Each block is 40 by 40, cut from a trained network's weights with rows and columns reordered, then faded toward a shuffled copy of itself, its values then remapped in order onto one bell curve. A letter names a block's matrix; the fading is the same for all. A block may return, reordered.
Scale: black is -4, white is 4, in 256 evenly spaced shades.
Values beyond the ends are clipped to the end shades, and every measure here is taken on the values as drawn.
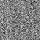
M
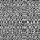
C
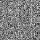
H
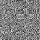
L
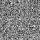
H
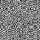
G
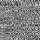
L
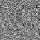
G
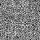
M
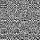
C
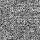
H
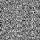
M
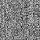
H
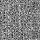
M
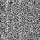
M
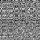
C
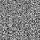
M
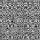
C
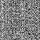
M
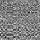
C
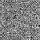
M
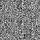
M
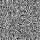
M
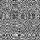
C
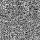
M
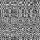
C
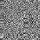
G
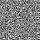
H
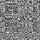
L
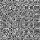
L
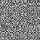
G
